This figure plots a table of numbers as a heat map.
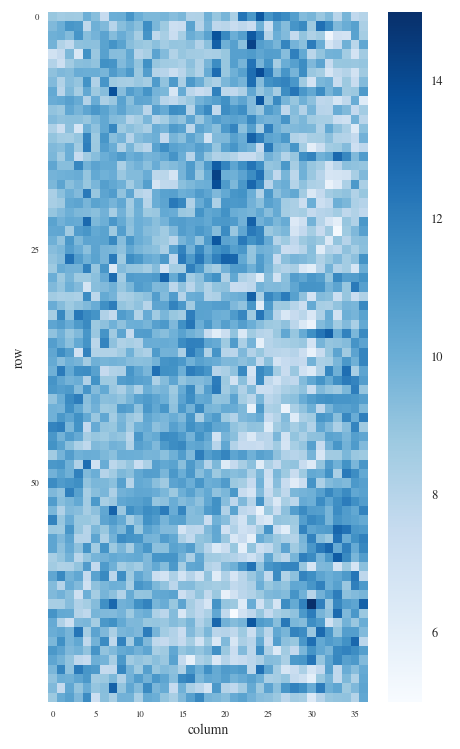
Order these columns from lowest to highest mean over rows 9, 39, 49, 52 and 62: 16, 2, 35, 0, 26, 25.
25, 26, 16, 2, 0, 35
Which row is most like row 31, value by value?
37
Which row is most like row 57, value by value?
34
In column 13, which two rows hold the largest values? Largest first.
28, 53
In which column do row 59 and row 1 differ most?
23
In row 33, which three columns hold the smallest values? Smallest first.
30, 29, 28
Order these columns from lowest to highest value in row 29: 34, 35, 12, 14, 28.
14, 34, 12, 28, 35
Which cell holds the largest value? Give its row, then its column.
63, 30
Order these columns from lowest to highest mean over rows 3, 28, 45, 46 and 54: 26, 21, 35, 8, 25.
25, 26, 21, 8, 35
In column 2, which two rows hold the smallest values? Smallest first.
65, 3
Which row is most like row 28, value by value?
53
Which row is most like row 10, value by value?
20
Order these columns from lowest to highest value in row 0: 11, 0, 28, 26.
0, 11, 28, 26
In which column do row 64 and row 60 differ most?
19
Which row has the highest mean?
26
